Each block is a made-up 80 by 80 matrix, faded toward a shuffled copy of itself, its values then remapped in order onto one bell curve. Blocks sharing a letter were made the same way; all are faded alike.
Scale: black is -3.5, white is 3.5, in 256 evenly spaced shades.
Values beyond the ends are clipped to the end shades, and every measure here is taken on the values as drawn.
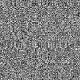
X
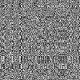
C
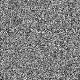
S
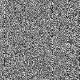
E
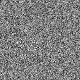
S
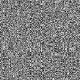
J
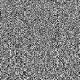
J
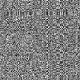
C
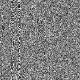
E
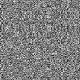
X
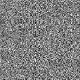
J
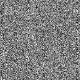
E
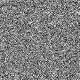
S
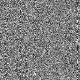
E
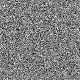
S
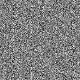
E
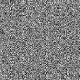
J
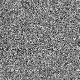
S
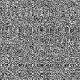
C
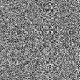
X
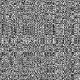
C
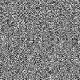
X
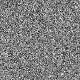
S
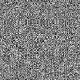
X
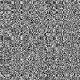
C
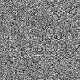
X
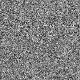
S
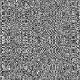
C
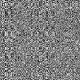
C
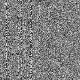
E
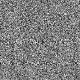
S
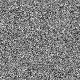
S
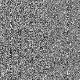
E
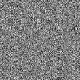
X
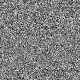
S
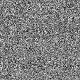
S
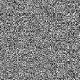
J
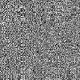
J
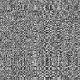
C
